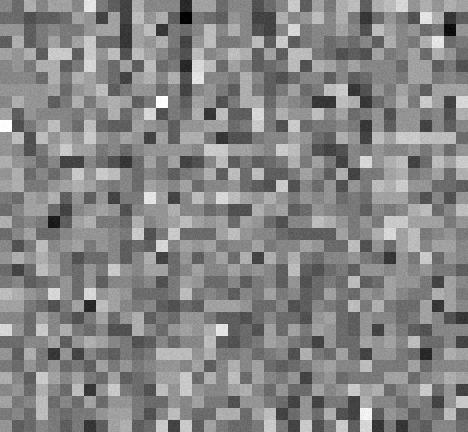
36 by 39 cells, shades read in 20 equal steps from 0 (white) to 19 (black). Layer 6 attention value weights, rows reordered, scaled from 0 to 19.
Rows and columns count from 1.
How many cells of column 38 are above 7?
25
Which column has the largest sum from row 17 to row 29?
26
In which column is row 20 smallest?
33
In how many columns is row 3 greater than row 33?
18
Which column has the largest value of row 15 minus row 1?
30
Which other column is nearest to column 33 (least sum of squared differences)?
34
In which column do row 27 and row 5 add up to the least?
12
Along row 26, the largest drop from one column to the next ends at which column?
9
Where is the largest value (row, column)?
2, 16
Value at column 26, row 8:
11
